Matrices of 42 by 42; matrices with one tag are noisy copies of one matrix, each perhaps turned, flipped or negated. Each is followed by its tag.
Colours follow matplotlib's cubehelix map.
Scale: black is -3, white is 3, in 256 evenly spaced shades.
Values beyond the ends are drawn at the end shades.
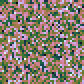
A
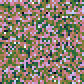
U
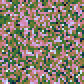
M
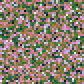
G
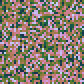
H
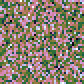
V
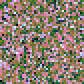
M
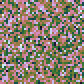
V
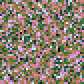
V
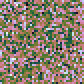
H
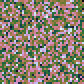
H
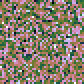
A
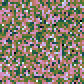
M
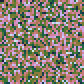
M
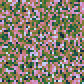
U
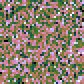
M
